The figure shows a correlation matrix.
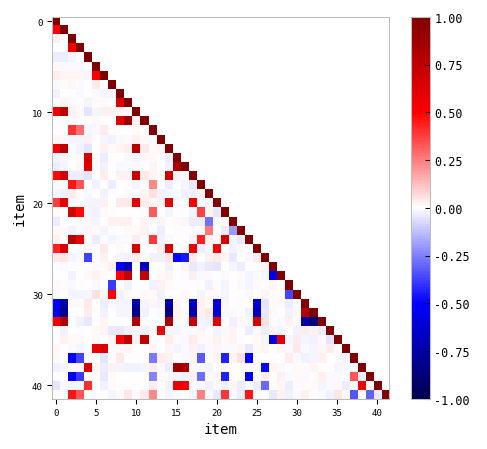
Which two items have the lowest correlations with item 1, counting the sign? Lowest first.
32, 31
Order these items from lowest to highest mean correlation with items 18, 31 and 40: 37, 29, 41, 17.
17, 37, 29, 41
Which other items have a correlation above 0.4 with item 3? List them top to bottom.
2, 21, 24
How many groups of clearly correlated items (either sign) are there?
8
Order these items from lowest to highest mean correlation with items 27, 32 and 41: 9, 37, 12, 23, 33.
33, 9, 37, 23, 12
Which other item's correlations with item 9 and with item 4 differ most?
11
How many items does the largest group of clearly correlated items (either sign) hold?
10
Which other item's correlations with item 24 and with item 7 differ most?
2
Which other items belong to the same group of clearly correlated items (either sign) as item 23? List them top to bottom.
19, 22
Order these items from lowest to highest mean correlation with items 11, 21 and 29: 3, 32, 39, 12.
39, 32, 12, 3
